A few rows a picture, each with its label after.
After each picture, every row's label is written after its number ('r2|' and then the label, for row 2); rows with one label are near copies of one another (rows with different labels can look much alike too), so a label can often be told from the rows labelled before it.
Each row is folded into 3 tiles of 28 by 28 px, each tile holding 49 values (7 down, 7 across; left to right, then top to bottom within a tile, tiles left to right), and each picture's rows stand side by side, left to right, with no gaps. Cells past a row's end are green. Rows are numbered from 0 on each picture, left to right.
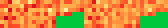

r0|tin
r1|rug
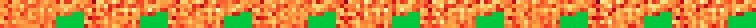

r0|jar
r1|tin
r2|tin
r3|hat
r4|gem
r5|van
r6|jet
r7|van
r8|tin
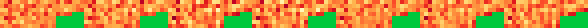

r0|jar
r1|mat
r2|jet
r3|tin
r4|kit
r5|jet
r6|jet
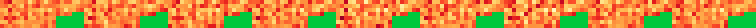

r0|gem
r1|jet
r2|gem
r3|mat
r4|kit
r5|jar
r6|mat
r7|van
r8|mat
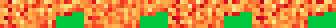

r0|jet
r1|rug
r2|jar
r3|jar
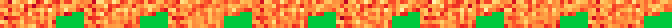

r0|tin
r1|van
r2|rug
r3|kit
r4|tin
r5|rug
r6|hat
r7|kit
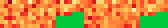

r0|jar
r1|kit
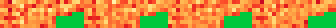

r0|van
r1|kit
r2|tin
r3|hat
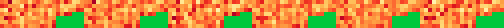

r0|hat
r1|gem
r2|jet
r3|gem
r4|kit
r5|rug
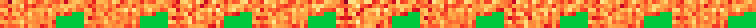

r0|hat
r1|mat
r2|mat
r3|rug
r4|van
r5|jet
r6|gem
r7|mat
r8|mat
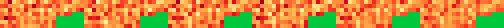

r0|tin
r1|rug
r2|hat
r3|hat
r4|rug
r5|mat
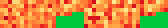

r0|kit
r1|gem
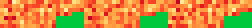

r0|rug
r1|mat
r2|rug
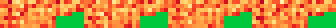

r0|van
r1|gem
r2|van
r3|jar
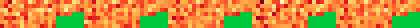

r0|gem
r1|tin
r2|tin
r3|jar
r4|kit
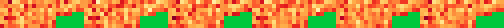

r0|hat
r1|rug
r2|jet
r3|rug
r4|jet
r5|jet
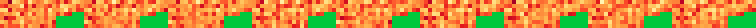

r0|hat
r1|tin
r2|tin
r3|gem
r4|tin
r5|gem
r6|hat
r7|rug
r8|van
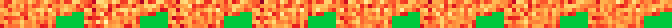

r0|gem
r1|van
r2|kit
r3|gem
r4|tin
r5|hat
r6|hat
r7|tin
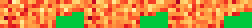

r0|rug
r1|kit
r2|hat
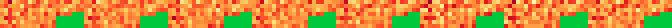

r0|jar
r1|rug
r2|kit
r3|jar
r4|van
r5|hat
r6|jar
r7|tin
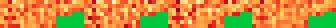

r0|rug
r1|kit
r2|van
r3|hat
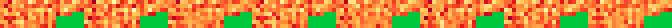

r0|gem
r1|tin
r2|tin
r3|gem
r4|kit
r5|jet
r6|mat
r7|rug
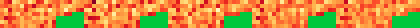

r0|tin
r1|hat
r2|mat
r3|jet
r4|rug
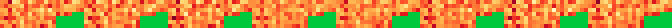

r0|kit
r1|mat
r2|kit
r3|kit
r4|jet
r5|kit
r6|kit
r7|hat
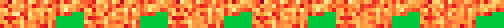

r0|gem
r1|mat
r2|rug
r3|gem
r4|rug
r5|hat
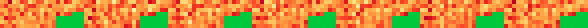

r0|jar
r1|jet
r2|van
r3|hat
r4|van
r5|hat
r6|hat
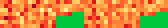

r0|mat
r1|kit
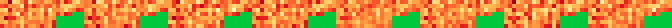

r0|hat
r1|kit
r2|tin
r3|hat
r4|rug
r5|kit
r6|gem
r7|rug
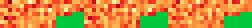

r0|tin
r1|tin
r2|jar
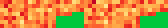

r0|gem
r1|van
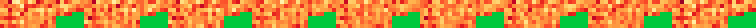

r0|van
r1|tin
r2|tin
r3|gem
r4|kit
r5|kit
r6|jet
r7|jar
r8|van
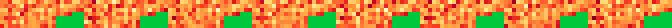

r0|van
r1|tin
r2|jet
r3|van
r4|mat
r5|jar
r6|hat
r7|kit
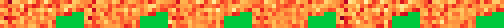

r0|tin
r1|jet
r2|tin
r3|rug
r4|jet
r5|van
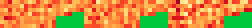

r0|tin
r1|rug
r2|van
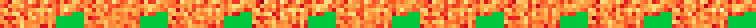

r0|gem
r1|jar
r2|jet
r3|gem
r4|gem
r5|gem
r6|hat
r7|jet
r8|mat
